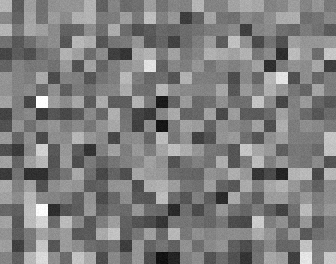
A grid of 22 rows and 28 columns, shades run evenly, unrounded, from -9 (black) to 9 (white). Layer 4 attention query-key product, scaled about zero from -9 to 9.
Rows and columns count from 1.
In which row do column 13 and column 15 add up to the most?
6
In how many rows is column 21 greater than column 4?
10
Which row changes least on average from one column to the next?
3
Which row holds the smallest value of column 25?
22
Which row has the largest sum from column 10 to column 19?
13
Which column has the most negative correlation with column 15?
26
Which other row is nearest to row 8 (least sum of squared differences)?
16
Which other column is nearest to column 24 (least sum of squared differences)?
11
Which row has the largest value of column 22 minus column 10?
9
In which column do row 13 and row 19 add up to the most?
4
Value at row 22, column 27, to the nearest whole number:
0
